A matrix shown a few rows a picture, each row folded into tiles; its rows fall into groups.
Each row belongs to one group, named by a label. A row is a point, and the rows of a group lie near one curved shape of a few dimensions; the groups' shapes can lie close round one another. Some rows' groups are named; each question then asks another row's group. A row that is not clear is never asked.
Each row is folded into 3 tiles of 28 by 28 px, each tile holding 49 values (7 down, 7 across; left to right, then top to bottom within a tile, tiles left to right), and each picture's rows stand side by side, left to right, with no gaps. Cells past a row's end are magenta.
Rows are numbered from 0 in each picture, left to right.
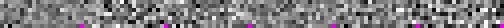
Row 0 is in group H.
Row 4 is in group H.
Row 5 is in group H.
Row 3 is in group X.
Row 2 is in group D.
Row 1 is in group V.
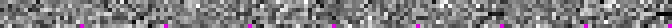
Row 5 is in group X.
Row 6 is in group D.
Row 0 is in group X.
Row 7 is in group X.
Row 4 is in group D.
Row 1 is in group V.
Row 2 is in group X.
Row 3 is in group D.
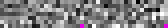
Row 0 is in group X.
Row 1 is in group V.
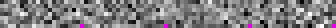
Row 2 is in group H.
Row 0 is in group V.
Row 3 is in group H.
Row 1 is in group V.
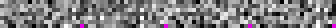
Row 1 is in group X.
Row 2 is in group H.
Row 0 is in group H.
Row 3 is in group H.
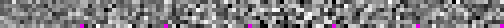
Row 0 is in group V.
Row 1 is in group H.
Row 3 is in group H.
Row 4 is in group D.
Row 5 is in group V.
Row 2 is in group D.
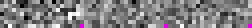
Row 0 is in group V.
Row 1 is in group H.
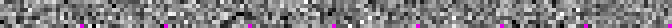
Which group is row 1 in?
D
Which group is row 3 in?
X
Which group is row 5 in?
D
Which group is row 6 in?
H
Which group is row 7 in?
X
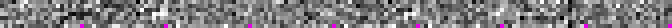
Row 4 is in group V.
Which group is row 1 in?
V
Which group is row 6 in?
V
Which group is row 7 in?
X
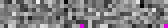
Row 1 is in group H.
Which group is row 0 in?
V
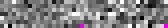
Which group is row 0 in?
D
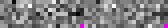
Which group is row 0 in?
X
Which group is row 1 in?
X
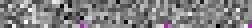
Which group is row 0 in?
D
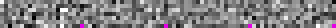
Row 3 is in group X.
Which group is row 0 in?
D
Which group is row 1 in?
H
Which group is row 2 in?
H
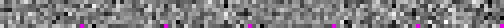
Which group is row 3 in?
H
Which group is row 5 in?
D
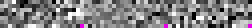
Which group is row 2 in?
X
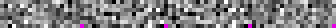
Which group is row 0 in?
D
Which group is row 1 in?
H
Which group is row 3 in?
H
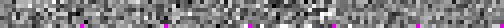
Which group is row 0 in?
X
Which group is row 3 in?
V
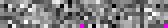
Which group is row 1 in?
D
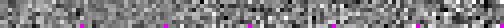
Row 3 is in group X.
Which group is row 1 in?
H
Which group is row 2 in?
V
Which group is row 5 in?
V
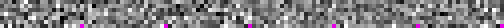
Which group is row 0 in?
X
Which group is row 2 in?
X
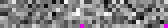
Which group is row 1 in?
V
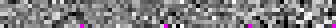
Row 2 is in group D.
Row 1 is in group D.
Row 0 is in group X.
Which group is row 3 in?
H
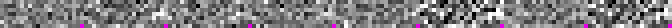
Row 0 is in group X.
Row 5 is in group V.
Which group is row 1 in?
V
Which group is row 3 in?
D
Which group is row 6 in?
V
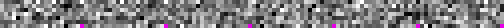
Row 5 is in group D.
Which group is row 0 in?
V
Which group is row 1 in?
V
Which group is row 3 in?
D
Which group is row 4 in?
X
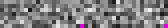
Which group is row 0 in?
X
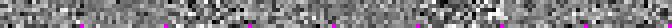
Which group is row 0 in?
H
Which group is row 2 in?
V
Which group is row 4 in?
X
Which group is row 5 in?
V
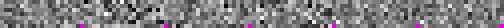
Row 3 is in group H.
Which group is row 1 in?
V
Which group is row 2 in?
H
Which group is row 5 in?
X
